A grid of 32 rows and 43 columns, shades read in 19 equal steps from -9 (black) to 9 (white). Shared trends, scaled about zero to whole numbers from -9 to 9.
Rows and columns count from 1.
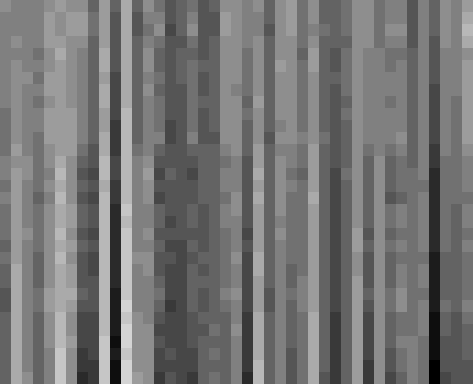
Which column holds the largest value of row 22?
12
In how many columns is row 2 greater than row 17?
21
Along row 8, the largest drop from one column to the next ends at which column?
11
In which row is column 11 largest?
1
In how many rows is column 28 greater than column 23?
23
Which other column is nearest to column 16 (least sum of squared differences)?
17
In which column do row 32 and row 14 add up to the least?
40
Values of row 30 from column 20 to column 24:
-1 -2 0 -5 3
